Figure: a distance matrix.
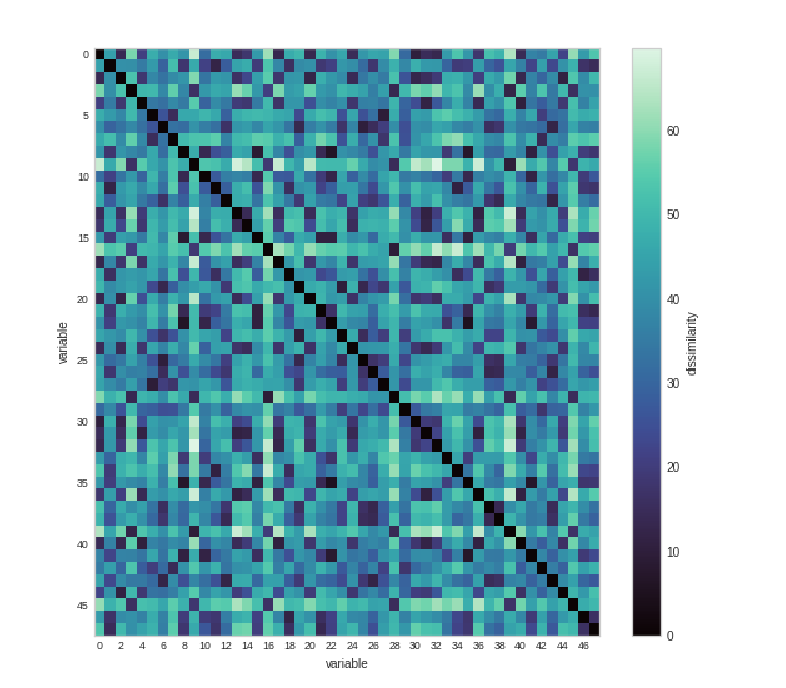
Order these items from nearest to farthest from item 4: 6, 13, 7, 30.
13, 30, 6, 7
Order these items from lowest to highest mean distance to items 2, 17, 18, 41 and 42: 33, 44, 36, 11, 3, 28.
44, 36, 11, 33, 3, 28
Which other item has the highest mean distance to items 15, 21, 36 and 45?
7
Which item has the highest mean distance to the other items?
16
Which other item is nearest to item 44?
2
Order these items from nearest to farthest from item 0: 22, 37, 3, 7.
22, 7, 37, 3
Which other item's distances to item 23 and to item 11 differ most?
34
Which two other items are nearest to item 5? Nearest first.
27, 7
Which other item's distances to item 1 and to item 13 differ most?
47
